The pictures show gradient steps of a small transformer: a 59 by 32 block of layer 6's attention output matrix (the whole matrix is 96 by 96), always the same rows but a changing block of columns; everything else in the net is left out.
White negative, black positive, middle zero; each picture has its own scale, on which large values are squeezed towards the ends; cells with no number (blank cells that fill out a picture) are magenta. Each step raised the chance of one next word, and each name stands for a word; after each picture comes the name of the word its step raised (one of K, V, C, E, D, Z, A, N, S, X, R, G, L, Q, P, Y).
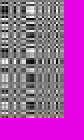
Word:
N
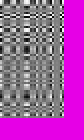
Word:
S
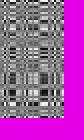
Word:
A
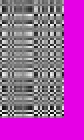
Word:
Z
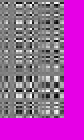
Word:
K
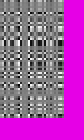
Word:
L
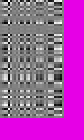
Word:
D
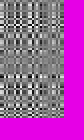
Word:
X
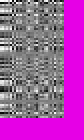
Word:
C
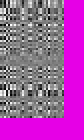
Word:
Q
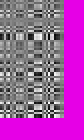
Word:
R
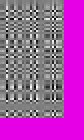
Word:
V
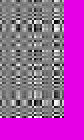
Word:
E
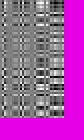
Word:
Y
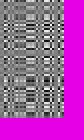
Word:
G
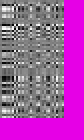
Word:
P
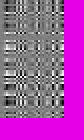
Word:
Y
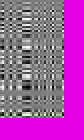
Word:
V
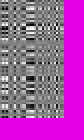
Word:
P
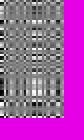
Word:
A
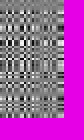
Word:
L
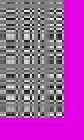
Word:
V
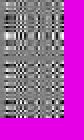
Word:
R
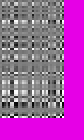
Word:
A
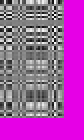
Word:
S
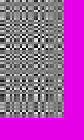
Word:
G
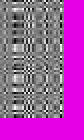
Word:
Z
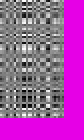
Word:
D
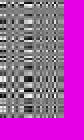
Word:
K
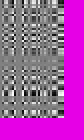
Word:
Q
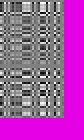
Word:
Y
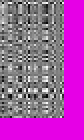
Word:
K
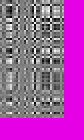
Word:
N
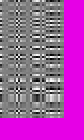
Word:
G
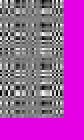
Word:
Q
